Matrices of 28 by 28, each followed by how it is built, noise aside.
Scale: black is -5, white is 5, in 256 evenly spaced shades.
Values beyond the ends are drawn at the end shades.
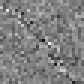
banded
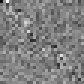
banded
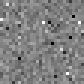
sparse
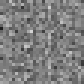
repeating rows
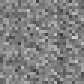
repeating rows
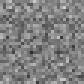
repeating columns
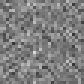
repeating rows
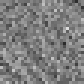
Toeplitz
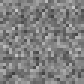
repeating columns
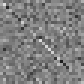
diagonal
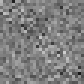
banded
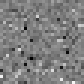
sparse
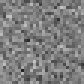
repeating rows
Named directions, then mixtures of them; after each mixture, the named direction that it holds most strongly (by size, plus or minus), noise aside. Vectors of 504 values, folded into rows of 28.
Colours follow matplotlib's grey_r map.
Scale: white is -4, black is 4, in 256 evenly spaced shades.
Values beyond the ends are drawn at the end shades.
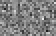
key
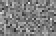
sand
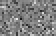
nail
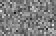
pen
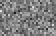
pen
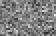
nail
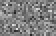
key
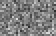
nail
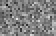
nail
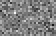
pen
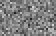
pen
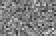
nail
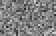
nail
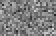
pen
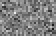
pen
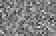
pen
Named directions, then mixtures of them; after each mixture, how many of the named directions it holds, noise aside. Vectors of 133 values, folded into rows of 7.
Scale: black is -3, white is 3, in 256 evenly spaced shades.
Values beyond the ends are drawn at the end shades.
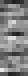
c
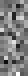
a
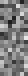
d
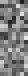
one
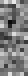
two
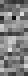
three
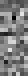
three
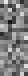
one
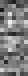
two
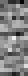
two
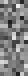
two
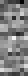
two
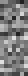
two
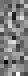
one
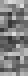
two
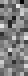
one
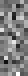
one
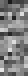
three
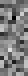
two
